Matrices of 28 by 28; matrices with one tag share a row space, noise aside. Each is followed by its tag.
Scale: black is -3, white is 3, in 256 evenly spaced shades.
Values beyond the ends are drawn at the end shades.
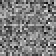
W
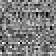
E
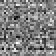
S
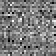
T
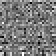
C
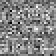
E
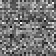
W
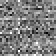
E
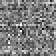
T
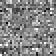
E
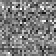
T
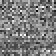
T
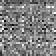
C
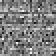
C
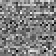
W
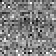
C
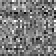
W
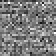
T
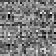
T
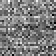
T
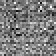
S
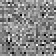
T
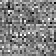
T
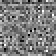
C
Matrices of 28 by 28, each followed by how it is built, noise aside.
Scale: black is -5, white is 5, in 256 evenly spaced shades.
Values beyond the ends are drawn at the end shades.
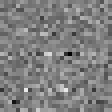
uneven rows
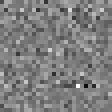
uneven rows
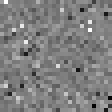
sparse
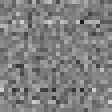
uneven rows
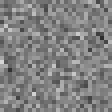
noise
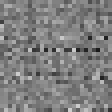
uneven rows
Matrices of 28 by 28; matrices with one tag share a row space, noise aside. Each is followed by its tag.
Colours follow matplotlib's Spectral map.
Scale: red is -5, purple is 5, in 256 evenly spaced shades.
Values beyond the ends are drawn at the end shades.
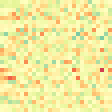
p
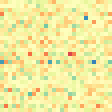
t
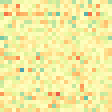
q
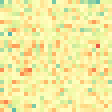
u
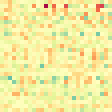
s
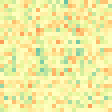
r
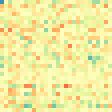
u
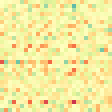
t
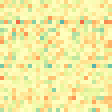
t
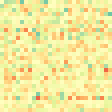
r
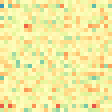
u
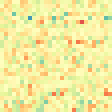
r
